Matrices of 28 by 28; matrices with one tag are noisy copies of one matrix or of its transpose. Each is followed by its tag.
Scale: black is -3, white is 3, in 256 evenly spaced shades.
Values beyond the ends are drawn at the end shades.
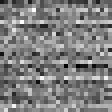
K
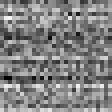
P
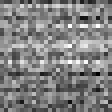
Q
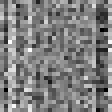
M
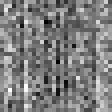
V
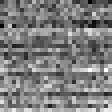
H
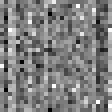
M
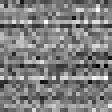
K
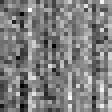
H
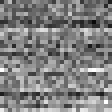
H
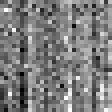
H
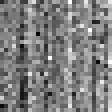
H
